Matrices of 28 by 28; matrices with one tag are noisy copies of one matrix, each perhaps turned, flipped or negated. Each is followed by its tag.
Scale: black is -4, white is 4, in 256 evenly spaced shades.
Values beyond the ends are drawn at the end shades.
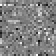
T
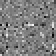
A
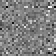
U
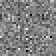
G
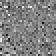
U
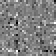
T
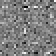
A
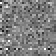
U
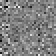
U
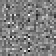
G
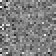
U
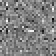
A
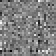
T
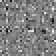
A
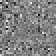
U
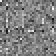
A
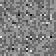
G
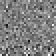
U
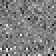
U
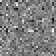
A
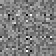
G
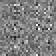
G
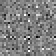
G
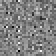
G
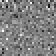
U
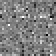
T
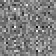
G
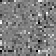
T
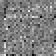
T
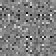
G
